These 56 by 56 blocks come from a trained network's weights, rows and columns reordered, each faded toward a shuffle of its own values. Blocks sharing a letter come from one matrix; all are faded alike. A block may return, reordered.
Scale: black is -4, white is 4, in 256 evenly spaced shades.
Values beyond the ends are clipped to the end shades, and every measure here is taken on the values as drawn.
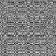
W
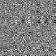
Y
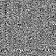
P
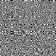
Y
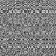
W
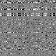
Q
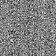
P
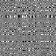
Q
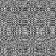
W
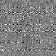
Y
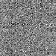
P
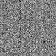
P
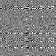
Q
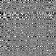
Q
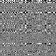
Q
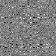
Y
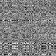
W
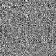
P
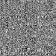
P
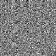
P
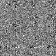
P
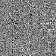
P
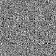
P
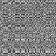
W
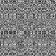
W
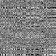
W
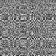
W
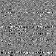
Y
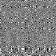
Y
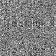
P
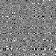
Y
